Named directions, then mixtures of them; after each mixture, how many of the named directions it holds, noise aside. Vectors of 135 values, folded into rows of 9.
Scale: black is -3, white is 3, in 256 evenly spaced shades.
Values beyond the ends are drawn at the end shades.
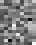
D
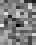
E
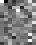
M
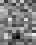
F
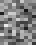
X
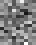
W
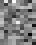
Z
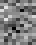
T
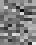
three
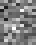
one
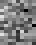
four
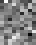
four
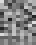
three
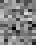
four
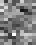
four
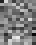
two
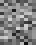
two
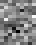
one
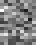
four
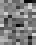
one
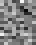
three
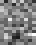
one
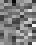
three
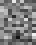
two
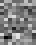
three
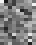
four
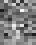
two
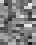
four
